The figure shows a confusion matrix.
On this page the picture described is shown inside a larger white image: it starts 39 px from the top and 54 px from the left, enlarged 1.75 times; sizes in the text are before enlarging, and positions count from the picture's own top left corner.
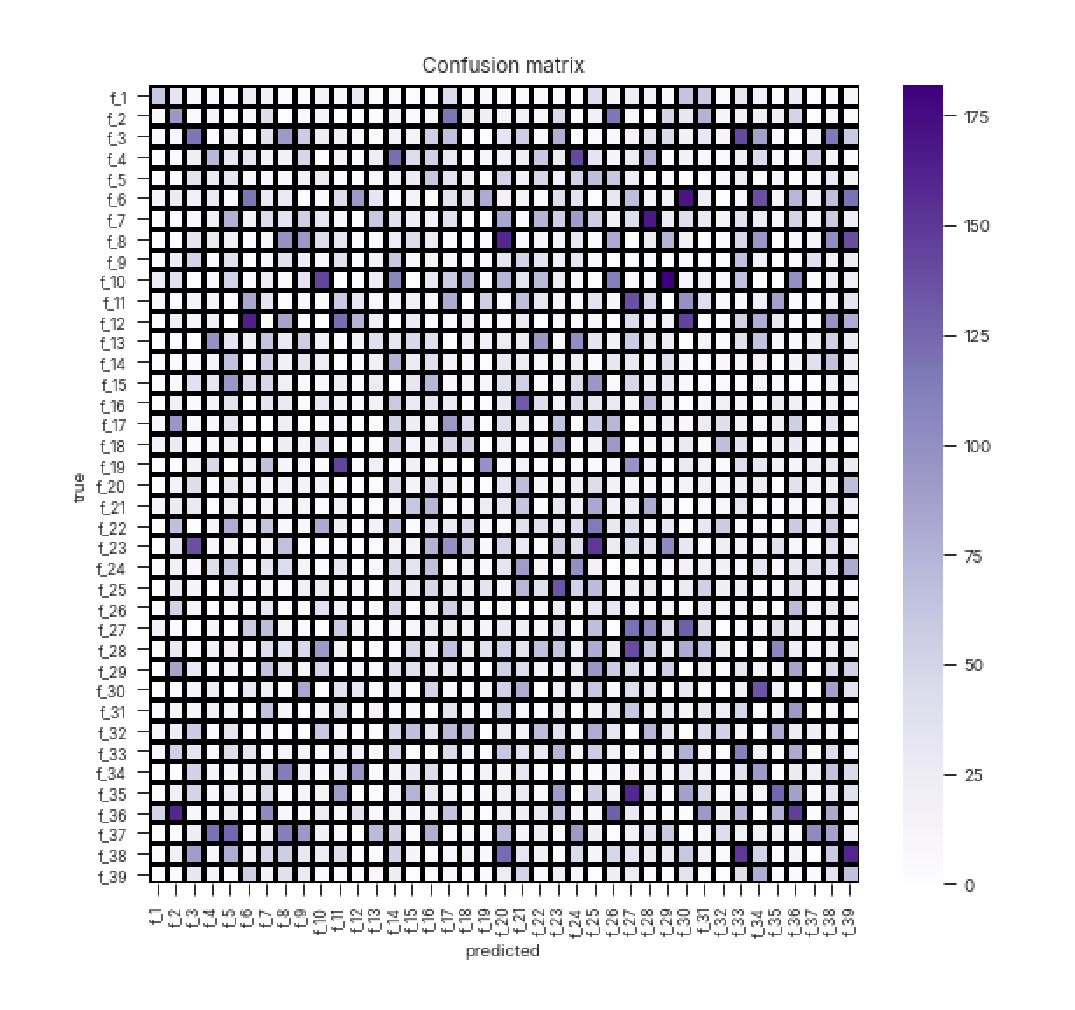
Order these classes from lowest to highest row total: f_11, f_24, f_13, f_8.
f_24, f_11, f_13, f_8
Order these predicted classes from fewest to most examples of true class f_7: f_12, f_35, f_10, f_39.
f_12, f_35, f_39, f_10
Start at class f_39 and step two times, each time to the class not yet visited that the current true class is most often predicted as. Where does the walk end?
f_8
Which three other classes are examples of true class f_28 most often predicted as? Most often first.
f_27, f_35, f_10
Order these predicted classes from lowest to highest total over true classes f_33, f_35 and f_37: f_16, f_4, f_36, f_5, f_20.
f_16, f_4, f_20, f_36, f_5
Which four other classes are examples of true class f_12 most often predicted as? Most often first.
f_6, f_30, f_11, f_38
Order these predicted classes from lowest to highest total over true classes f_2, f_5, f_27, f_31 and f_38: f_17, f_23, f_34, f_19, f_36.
f_19, f_34, f_23, f_36, f_17
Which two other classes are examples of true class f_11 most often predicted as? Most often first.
f_27, f_30
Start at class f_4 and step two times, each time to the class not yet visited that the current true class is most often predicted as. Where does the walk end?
f_21
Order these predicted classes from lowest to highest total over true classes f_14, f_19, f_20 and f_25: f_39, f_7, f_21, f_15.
f_15, f_39, f_7, f_21
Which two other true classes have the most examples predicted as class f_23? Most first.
f_25, f_35
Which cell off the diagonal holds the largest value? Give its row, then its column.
f_10, f_29
